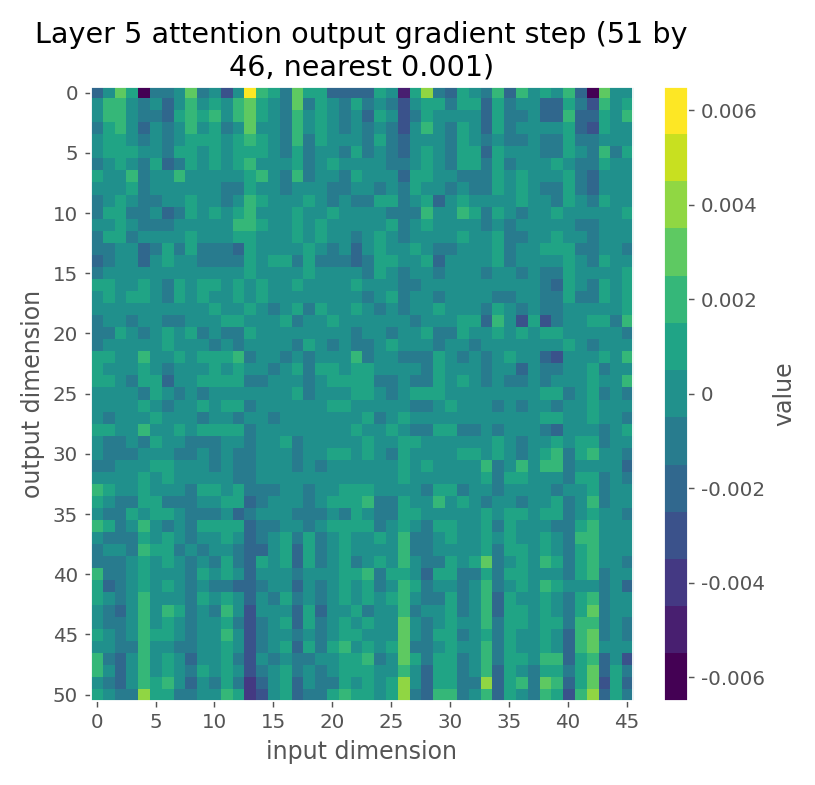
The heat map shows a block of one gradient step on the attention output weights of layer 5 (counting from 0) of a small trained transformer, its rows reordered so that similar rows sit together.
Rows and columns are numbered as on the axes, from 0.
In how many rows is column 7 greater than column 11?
12
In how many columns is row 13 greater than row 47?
13
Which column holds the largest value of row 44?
26
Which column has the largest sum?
42
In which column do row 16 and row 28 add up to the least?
39
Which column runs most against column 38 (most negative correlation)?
45
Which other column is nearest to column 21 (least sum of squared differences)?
30
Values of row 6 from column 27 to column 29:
0 0.001 0
